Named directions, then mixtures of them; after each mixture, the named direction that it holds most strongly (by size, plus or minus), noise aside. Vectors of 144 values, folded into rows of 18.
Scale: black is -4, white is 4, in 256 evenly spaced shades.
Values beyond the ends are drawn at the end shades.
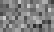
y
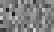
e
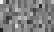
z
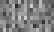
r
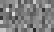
e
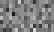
e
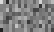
z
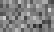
y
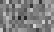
r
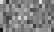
z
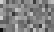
z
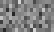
e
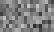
y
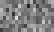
e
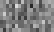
r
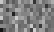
e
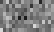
r
